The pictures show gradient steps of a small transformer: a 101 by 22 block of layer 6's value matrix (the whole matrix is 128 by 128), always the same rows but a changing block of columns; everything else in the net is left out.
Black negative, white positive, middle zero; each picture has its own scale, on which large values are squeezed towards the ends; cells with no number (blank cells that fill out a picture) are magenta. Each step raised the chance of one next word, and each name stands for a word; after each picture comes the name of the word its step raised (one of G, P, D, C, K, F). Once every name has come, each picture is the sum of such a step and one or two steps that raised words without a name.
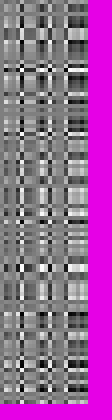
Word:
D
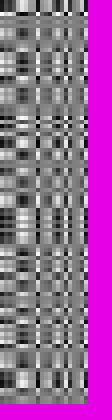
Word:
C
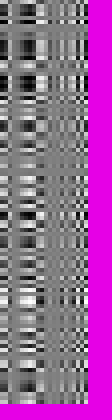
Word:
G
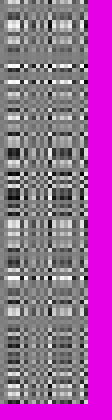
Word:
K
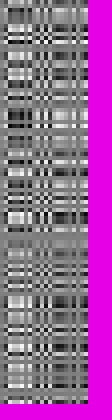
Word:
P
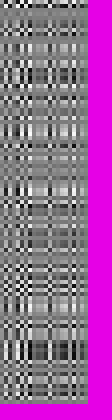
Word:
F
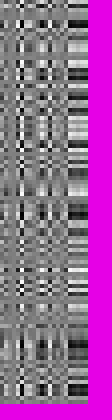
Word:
F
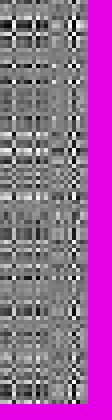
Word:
K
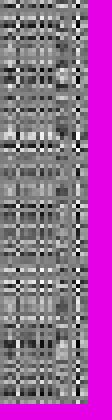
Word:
F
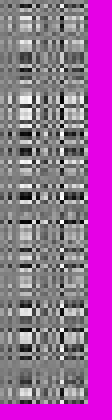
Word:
P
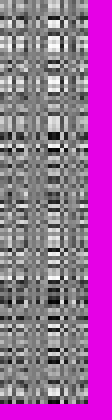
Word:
G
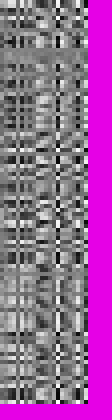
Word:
P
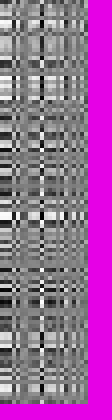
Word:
G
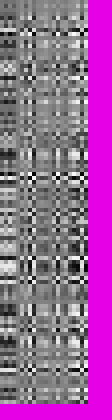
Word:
D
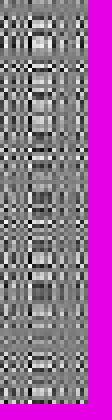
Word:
D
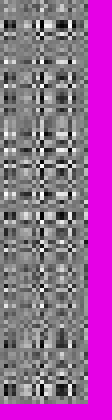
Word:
F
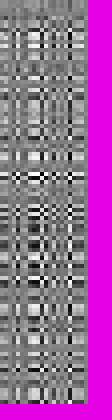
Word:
D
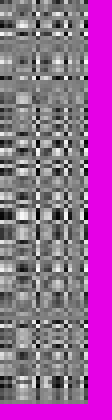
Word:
C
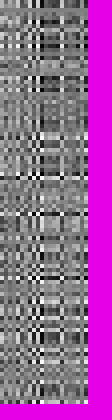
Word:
G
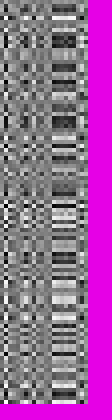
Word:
P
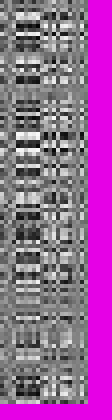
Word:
C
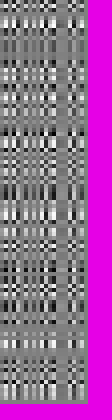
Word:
F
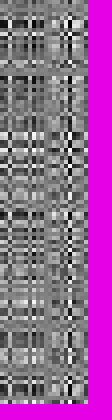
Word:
G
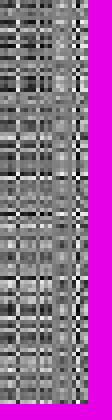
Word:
G
